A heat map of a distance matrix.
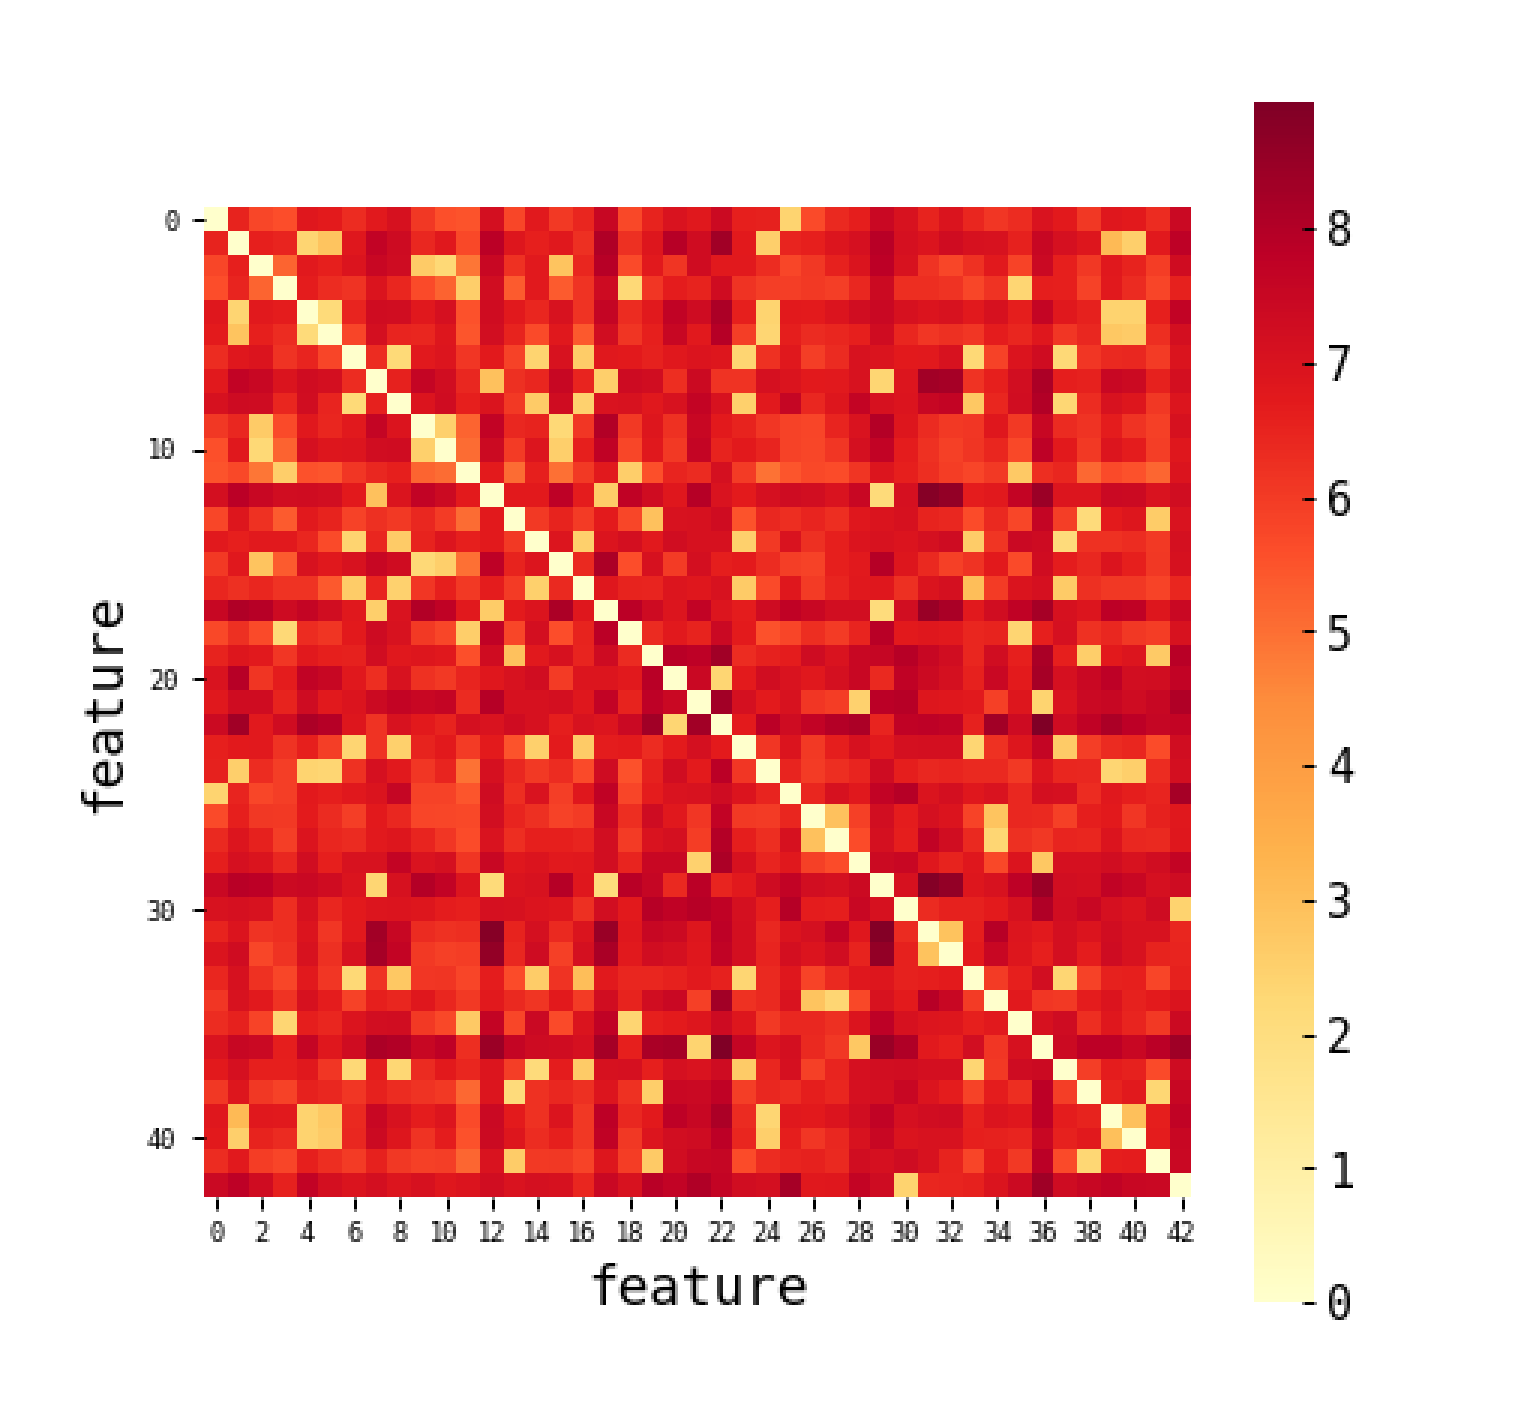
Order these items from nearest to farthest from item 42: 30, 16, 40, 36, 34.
30, 16, 34, 40, 36
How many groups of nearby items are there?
12
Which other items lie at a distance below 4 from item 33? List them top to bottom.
6, 8, 14, 16, 23, 37
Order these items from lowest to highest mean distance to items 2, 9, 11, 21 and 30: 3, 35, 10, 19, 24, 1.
10, 3, 35, 24, 1, 19
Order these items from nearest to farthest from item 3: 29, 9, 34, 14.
9, 34, 14, 29
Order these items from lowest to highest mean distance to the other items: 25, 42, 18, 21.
18, 25, 21, 42
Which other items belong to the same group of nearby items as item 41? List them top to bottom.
13, 19, 38
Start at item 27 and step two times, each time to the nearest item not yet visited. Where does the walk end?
26
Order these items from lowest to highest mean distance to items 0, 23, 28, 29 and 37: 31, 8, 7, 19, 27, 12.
8, 7, 12, 27, 19, 31
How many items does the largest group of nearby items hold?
7
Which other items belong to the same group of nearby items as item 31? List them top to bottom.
32
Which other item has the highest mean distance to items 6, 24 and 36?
22
